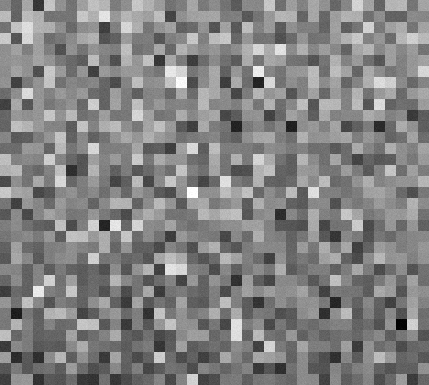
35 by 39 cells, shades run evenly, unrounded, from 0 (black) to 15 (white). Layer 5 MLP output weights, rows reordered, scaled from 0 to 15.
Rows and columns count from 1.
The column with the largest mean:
17
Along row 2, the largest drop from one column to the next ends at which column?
16
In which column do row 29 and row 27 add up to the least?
30
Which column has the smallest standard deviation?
28
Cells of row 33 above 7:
16
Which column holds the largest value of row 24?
9
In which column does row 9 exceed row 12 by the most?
35
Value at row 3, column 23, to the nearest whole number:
11
